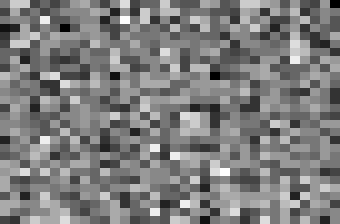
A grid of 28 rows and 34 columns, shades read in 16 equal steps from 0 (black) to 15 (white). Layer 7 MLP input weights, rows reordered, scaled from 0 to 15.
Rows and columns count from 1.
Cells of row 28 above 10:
6
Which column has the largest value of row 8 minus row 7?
34
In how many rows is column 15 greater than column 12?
17
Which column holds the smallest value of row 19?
11
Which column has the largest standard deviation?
30
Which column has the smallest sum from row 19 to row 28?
21
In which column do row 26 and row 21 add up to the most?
19
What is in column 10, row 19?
5
